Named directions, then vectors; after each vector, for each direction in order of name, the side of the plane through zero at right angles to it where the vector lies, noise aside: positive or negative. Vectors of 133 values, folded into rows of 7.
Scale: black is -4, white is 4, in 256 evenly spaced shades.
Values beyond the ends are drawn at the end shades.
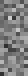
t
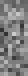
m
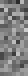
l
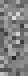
negative, positive, negative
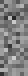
positive, negative, positive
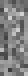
positive, positive, positive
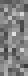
positive, positive, positive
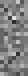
negative, positive, negative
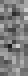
negative, negative, positive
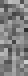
negative, negative, positive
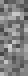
positive, positive, negative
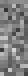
negative, negative, negative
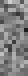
negative, negative, positive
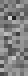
positive, negative, positive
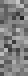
negative, negative, positive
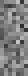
negative, positive, positive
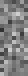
positive, positive, negative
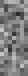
negative, negative, positive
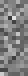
negative, positive, negative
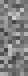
negative, positive, negative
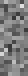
negative, negative, positive
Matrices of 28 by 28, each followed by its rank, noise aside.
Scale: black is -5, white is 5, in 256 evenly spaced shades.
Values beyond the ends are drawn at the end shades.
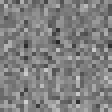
six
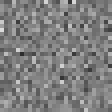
six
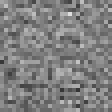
six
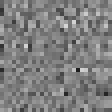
five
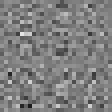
three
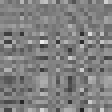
three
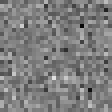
six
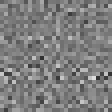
six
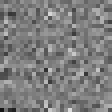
five
